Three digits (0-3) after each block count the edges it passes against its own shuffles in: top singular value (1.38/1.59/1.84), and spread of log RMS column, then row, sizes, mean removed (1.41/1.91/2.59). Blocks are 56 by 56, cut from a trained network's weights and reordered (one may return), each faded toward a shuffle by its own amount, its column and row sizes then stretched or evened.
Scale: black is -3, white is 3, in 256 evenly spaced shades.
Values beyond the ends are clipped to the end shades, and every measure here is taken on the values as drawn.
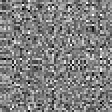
3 2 0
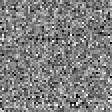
0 0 1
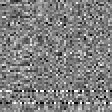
3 0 2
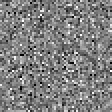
1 2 0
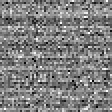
3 0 0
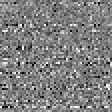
2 0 3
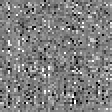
0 2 1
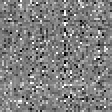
0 2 0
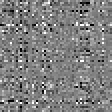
3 3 3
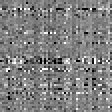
2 1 3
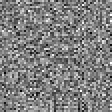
3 1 0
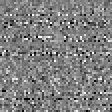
0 0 3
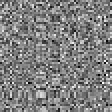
3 1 1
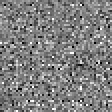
0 1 2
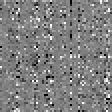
0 3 1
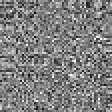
3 1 1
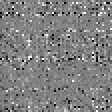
0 1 3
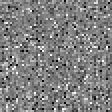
0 1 1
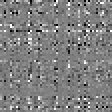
1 3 3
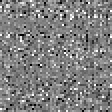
0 0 2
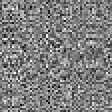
3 2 0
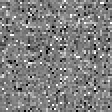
0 1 0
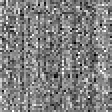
2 0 0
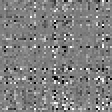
0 3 3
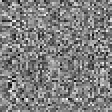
3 1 1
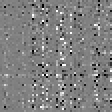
0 3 2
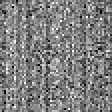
2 1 0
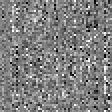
2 3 0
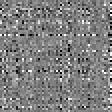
3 3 3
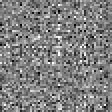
2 2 2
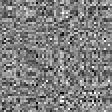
3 2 1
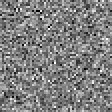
2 0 0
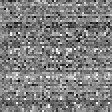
3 2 1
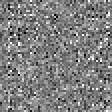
0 2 0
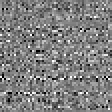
3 1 3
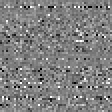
0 1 3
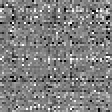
2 2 2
